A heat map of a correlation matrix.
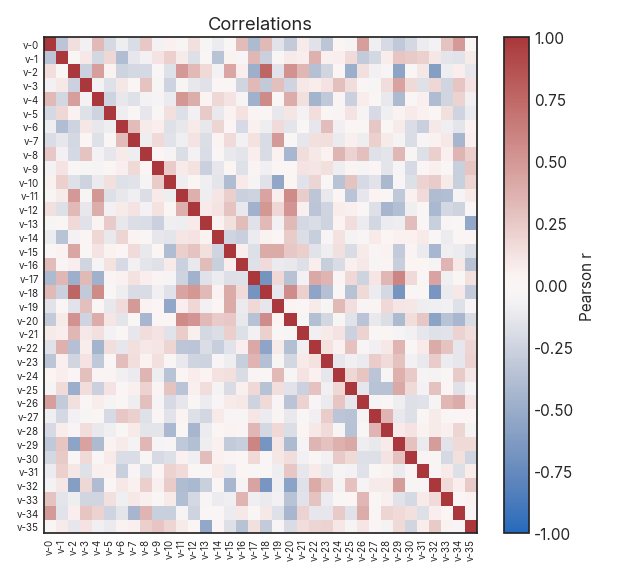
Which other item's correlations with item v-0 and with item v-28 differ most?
v-17
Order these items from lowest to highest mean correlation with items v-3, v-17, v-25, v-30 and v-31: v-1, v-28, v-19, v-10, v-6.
v-6, v-10, v-28, v-19, v-1
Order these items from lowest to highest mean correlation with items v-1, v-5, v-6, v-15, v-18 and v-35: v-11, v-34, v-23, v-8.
v-34, v-8, v-23, v-11
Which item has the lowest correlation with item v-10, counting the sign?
v-19
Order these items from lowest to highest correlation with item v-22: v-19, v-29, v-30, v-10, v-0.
v-0, v-30, v-19, v-10, v-29
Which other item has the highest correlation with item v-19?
v-7
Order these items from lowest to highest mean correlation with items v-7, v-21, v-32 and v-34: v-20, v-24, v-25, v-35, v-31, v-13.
v-20, v-13, v-31, v-25, v-24, v-35
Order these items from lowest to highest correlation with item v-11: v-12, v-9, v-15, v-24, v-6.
v-6, v-24, v-9, v-15, v-12
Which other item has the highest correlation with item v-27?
v-28
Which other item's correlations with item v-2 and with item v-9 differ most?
v-18
